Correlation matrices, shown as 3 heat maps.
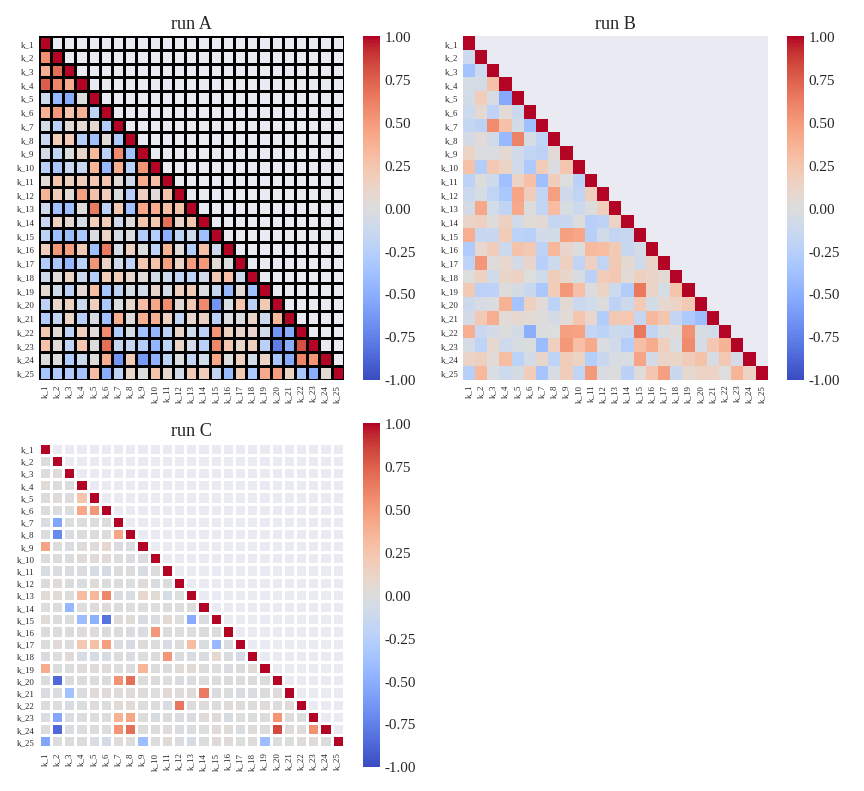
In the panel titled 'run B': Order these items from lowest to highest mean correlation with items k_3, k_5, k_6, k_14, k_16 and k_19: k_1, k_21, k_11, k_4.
k_1, k_4, k_11, k_21
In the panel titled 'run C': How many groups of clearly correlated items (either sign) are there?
7
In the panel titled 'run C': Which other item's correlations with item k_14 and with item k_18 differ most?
k_21
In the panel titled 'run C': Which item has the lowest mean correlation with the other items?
k_2
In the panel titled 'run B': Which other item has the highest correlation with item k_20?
k_4
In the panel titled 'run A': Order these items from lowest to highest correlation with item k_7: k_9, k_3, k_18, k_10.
k_3, k_18, k_10, k_9
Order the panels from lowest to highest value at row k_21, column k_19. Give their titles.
run B, run A, run C
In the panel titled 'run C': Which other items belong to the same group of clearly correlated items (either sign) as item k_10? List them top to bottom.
k_16
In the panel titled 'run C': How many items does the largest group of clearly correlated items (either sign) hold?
6
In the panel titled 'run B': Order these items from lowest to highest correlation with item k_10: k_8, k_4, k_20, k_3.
k_20, k_8, k_4, k_3
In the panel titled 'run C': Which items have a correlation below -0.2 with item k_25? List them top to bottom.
k_1, k_9, k_19
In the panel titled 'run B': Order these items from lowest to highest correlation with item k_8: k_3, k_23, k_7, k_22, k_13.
k_7, k_3, k_22, k_23, k_13
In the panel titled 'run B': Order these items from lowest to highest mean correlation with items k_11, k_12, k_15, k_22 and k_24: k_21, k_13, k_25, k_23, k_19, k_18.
k_21, k_13, k_18, k_25, k_23, k_19
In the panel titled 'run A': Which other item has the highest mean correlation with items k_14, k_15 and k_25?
k_17
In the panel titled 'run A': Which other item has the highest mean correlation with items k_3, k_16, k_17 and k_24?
k_6
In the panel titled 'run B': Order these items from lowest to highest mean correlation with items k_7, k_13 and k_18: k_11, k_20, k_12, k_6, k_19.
k_11, k_6, k_19, k_20, k_12
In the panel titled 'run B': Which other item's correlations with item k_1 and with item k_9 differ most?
k_23
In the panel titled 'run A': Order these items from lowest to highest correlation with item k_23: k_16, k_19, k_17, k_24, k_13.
k_19, k_13, k_17, k_16, k_24
